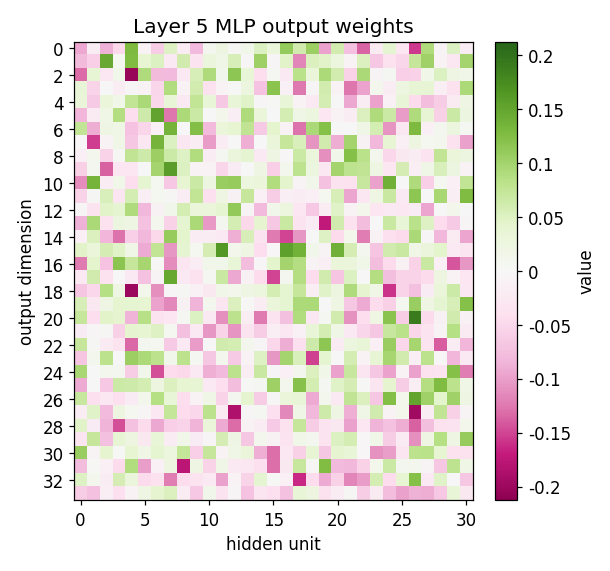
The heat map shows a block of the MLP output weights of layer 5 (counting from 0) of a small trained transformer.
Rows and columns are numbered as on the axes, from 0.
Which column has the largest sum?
17
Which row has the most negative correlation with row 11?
24
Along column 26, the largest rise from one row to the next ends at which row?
1
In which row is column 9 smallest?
22
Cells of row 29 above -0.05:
27
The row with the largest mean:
15
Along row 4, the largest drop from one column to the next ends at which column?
6
